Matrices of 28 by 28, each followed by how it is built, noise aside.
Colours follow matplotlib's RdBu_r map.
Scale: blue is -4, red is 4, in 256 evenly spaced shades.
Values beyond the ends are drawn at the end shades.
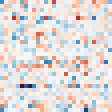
uneven rows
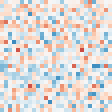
repeating columns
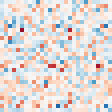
repeating columns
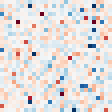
sparse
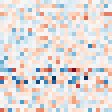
uneven rows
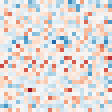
repeating columns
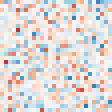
noise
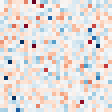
sparse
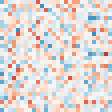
repeating rows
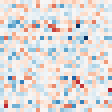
uneven rows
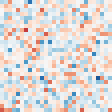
repeating columns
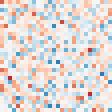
repeating rows
